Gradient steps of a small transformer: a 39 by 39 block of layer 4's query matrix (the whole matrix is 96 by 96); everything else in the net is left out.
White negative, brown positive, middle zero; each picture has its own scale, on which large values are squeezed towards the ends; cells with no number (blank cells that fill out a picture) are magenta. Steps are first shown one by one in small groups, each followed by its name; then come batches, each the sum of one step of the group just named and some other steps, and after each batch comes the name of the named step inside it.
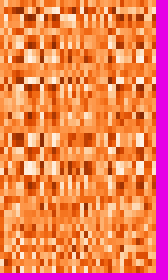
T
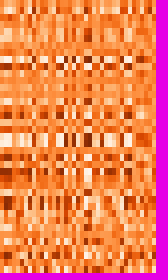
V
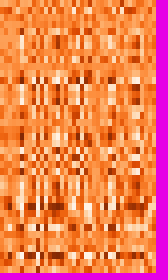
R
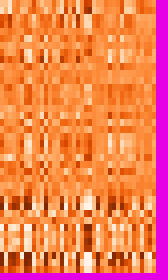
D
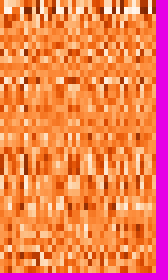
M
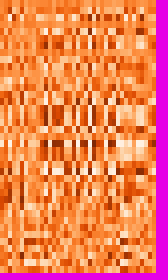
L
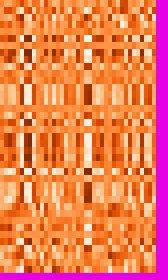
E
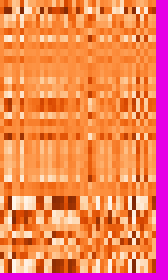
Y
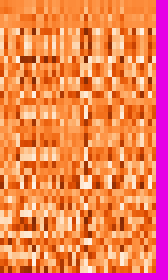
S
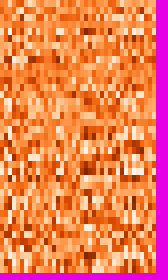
S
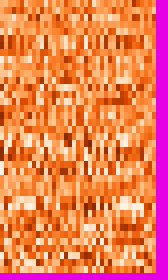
T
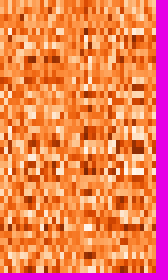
S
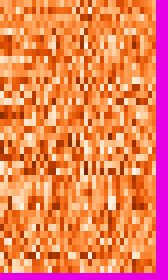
R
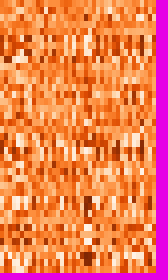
E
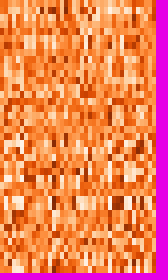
Y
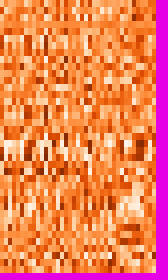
V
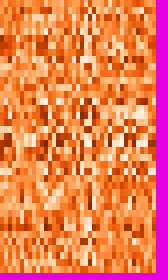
L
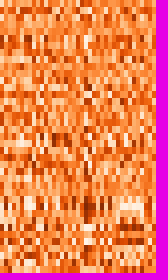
E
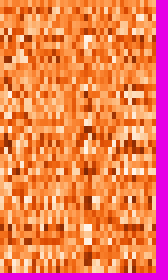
E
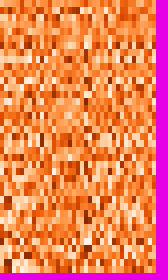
T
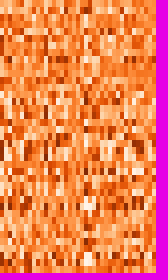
D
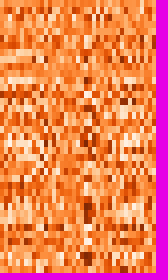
L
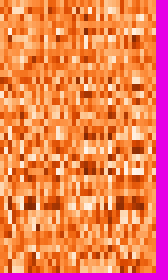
R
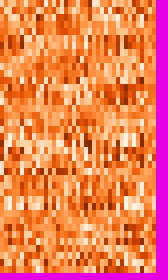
D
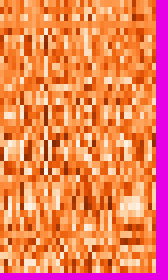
L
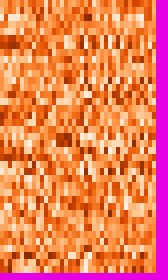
D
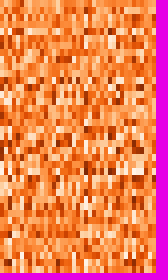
T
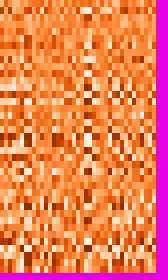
E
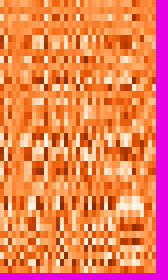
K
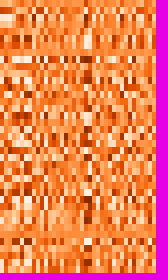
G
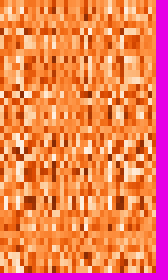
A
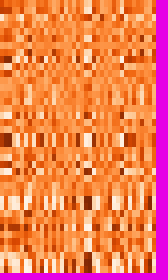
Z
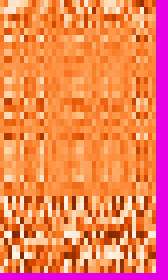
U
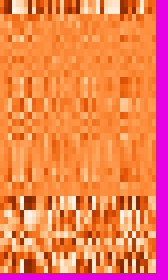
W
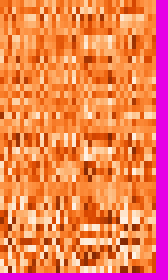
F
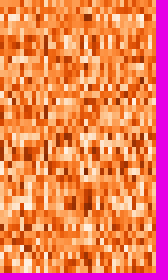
Z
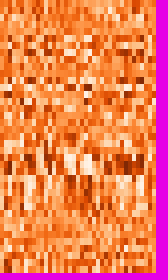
Z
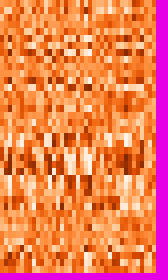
K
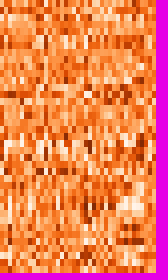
K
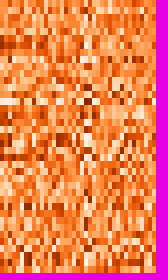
W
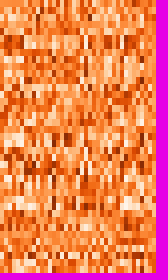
A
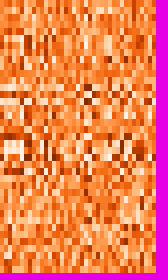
F
